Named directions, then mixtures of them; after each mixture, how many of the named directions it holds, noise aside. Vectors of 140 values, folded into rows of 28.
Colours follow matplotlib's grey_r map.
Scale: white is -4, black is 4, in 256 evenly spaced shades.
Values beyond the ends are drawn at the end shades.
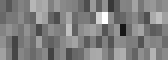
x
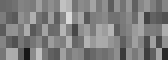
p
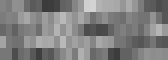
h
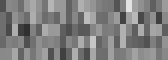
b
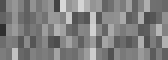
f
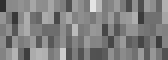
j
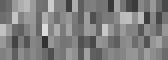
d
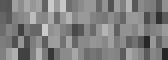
three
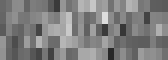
three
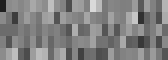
two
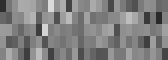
four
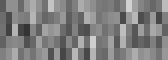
one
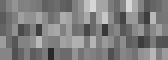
three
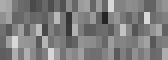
three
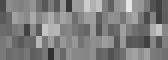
four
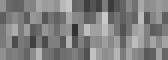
four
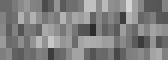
four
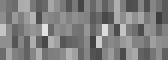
four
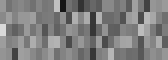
one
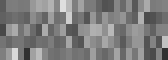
three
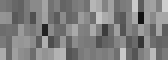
four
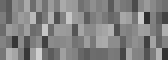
two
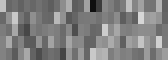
one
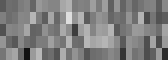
one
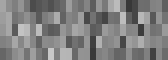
two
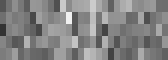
three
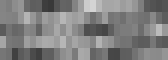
one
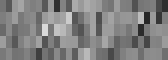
three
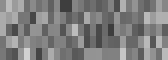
one
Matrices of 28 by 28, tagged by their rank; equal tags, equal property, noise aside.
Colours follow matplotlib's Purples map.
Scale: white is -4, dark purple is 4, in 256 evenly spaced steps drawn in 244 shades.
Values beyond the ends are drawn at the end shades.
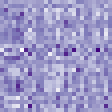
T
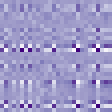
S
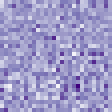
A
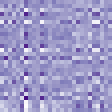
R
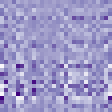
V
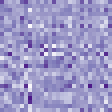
T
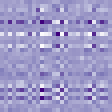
S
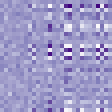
S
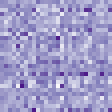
V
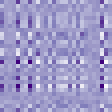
S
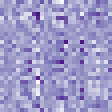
V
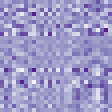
V
